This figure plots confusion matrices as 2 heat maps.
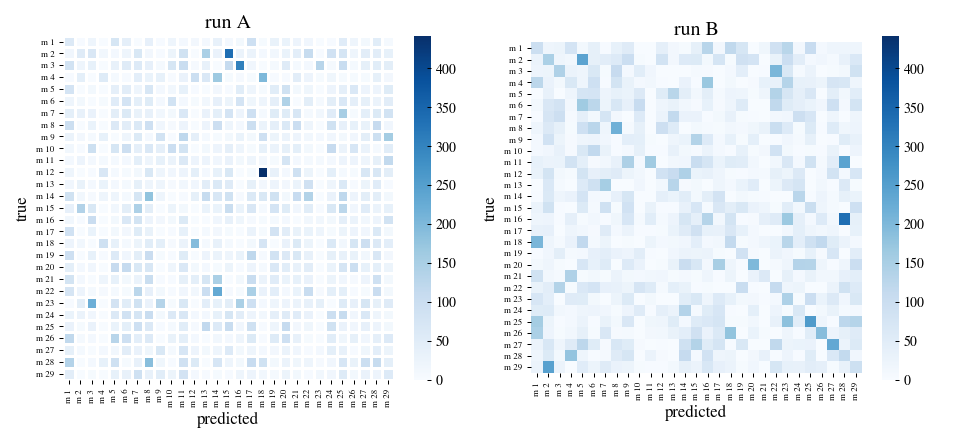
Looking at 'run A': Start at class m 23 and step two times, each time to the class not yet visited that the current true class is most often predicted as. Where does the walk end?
m 16
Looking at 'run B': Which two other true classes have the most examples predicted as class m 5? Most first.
m 2, m 6
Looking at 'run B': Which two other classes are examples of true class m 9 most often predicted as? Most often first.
m 15, m 2
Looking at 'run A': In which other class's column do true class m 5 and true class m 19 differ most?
m 17
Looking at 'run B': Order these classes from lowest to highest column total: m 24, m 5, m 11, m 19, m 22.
m 11, m 19, m 24, m 22, m 5
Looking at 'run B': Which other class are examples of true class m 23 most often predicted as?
m 25
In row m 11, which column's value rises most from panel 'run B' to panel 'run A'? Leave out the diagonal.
m 29
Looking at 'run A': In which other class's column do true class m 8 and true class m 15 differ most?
m 2
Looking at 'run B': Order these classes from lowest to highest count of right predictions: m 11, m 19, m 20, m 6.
m 19, m 6, m 11, m 20
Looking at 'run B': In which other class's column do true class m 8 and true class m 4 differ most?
m 16
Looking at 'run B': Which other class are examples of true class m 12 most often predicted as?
m 14
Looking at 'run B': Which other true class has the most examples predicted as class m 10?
m 6
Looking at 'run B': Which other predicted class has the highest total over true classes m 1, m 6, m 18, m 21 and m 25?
m 23
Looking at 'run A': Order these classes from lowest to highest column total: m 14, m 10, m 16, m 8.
m 10, m 16, m 14, m 8
